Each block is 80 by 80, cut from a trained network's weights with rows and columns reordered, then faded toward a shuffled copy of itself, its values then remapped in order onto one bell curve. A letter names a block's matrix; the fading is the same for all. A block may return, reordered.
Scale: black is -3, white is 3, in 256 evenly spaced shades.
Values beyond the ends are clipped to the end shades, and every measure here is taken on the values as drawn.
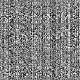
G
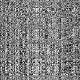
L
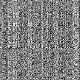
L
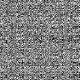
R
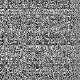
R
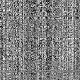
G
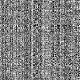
G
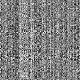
G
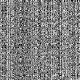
G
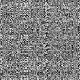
R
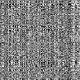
L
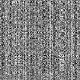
G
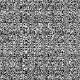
R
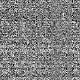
R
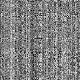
G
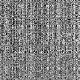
L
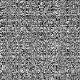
R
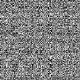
R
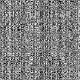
L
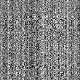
G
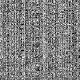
G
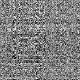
R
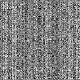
G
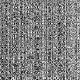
G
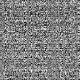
R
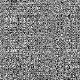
R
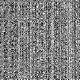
G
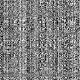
G
